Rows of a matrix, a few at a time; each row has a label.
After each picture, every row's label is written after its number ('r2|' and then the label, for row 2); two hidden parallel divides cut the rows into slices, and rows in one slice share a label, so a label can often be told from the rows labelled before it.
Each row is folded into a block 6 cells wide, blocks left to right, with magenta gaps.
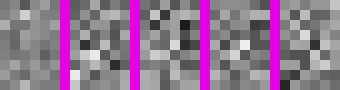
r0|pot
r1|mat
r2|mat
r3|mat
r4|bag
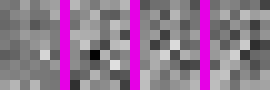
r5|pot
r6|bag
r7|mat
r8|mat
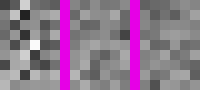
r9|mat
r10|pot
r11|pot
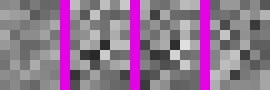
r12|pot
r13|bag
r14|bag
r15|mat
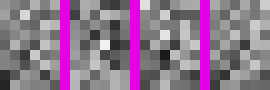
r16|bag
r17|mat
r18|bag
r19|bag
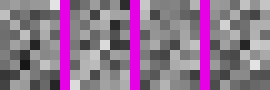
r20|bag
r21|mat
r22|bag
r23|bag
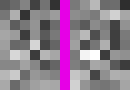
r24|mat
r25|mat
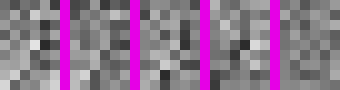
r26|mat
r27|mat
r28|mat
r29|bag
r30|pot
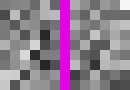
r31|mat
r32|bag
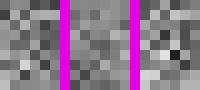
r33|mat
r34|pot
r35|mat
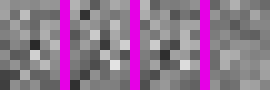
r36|bag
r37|bag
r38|bag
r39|pot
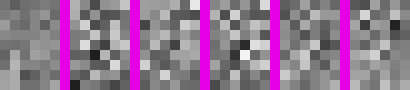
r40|pot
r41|bag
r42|bag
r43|bag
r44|mat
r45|mat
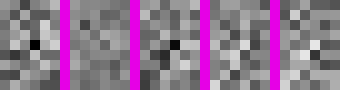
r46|bag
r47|pot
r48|bag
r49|mat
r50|mat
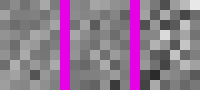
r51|pot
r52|pot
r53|bag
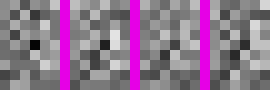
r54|bag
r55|bag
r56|bag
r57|bag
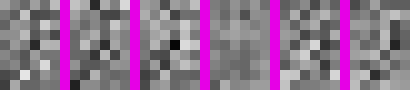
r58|bag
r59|bag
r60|bag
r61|pot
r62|mat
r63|mat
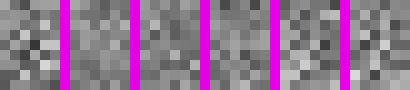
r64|bag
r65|pot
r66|pot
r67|pot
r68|mat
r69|mat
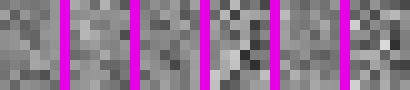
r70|pot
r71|pot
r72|pot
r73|mat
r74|pot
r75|mat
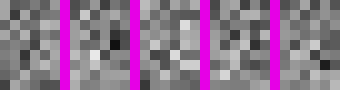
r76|bag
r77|mat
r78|bag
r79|mat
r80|mat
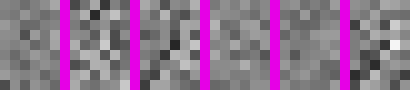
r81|pot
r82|mat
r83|bag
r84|pot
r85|pot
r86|bag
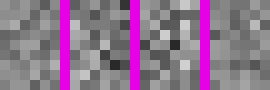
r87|pot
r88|mat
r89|bag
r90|pot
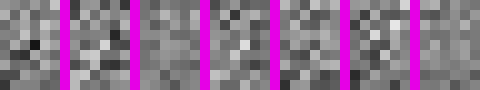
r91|bag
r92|mat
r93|pot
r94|mat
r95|bag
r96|bag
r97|pot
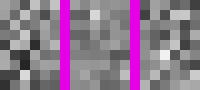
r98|bag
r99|pot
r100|mat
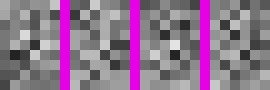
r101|bag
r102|mat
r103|mat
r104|mat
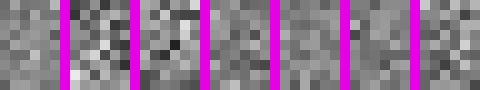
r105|pot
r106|mat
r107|bag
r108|pot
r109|pot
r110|pot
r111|bag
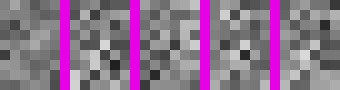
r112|pot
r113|mat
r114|bag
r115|mat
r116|mat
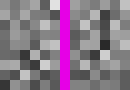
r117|bag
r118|bag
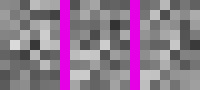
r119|bag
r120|mat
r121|mat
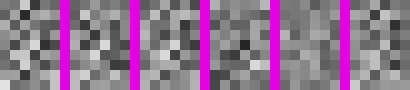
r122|mat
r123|mat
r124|mat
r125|bag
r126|pot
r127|mat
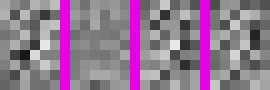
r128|bag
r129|pot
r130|mat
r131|mat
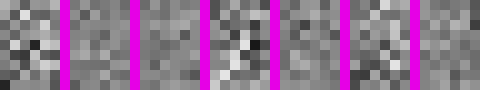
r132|bag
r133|pot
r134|pot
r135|mat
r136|pot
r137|bag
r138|pot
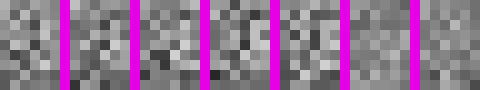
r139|bag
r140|bag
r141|bag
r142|bag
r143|bag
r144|pot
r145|pot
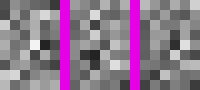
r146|mat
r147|bag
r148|bag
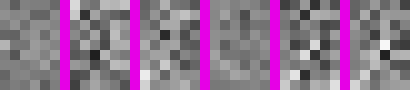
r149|pot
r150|bag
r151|mat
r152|pot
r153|mat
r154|mat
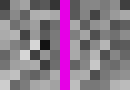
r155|mat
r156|mat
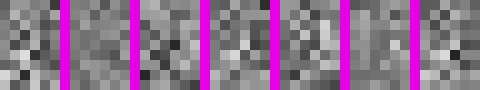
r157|mat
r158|pot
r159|bag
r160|mat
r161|bag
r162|pot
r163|mat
